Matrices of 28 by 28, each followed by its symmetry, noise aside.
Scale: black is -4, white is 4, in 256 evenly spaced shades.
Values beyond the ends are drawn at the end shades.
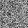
mirrored top to bottom.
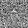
mirrored left to right.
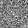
symmetric across the other diagonal.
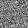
same after a half turn.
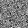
same after a half turn.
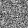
antisymmetric.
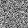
no symmetry.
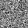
antisymmetric.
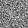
no symmetry.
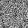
symmetric.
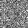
mirrored top to bottom.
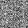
mirrored top to bottom.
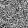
antisymmetric.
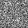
no symmetry.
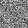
same after a half turn.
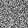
antisymmetric.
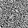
symmetric across the other diagonal.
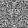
mirrored left to right.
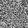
antisymmetric.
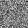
antisymmetric.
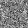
same after a half turn.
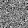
symmetric.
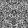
mirrored left to right.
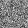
no symmetry.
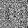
mirrored top to bottom.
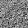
symmetric.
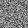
antisymmetric.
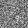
symmetric.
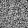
symmetric across the other diagonal.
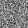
antisymmetric.
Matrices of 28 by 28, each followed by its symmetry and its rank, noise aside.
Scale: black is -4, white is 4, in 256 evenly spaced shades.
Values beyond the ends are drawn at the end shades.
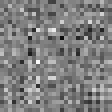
antisymmetric, rank four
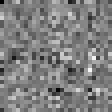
no symmetry, rank four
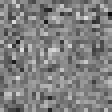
no symmetry, rank six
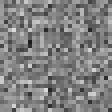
no symmetry, rank eight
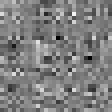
no symmetry, rank four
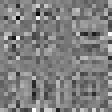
symmetric, rank four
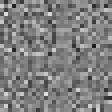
antisymmetric, rank eight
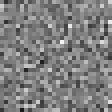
antisymmetric, rank eight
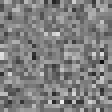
antisymmetric, rank six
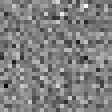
antisymmetric, rank eight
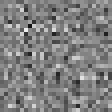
antisymmetric, rank six
